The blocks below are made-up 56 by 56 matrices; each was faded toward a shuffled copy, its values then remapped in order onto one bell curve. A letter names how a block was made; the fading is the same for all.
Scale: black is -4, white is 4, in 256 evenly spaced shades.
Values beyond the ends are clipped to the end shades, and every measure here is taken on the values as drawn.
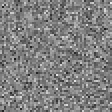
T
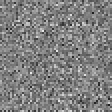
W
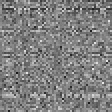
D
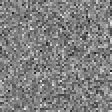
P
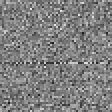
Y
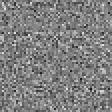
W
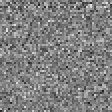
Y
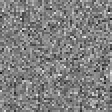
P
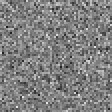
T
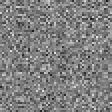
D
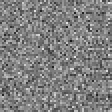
T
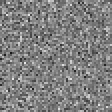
P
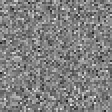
T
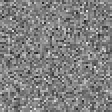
T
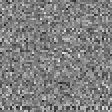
D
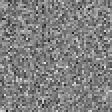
P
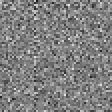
W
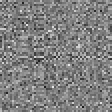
D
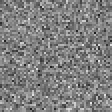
T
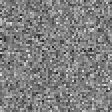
T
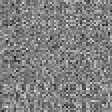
D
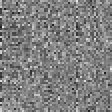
W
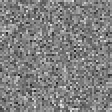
P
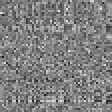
D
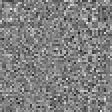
W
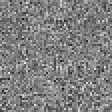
W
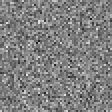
P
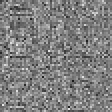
W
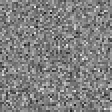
T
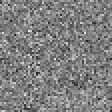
P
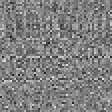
D
